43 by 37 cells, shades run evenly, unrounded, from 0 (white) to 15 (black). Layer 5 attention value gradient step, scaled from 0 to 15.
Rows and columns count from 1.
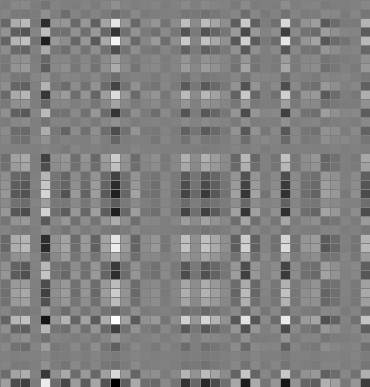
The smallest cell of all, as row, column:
36, 12
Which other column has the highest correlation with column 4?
35
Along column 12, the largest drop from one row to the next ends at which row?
5
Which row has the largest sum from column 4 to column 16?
43
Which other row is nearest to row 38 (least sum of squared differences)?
14
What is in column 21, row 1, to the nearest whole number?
7
